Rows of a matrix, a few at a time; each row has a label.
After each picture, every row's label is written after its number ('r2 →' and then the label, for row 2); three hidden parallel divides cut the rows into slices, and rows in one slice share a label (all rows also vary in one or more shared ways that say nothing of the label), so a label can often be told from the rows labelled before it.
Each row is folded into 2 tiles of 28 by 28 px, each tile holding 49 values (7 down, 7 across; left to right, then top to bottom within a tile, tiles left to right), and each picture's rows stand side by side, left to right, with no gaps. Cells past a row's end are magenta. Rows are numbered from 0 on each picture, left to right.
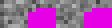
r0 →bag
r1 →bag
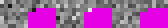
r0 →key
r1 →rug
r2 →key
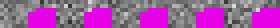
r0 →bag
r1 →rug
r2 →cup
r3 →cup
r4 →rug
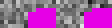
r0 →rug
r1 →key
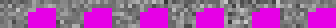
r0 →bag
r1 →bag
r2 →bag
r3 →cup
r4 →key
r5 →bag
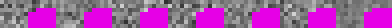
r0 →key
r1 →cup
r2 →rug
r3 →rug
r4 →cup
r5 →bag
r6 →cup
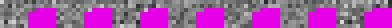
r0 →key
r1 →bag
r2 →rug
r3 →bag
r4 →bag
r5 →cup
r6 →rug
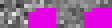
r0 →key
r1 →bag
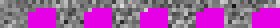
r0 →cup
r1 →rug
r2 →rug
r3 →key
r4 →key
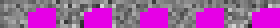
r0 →cup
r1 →rug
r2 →bag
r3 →bag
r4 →bag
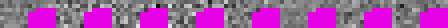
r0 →cup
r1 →rug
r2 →key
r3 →rug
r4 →key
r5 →bag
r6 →bag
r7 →cup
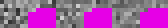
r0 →rug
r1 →bag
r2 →cup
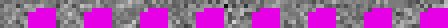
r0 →cup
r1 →cup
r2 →bag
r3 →cup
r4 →key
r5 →cup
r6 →cup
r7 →cup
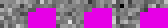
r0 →cup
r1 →cup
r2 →key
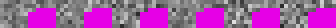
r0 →bag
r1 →bag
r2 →key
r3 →bag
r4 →key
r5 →key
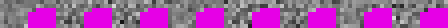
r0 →cup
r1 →rug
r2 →rug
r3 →bag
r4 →rug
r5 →rug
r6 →bag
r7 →key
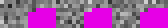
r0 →key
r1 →rug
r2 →cup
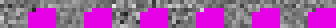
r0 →key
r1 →bag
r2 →rug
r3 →rug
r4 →cup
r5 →bag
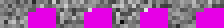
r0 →key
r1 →rug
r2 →rug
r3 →cup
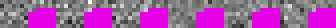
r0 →cup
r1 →rug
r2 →rug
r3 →bag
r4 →cup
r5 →bag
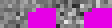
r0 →bag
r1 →key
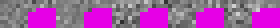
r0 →cup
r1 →cup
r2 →rug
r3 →cup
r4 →bag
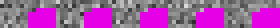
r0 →key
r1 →key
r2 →rug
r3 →rug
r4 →cup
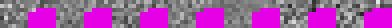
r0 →rug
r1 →bag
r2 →rug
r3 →cup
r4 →cup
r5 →key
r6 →key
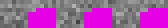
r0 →bag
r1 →bag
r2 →bag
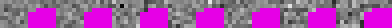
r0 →bag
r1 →cup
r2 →key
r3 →cup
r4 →cup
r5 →rug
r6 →rug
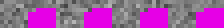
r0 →bag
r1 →cup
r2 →cup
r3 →cup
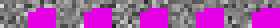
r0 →rug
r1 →cup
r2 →key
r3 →cup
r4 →key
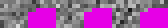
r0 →cup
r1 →rug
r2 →rug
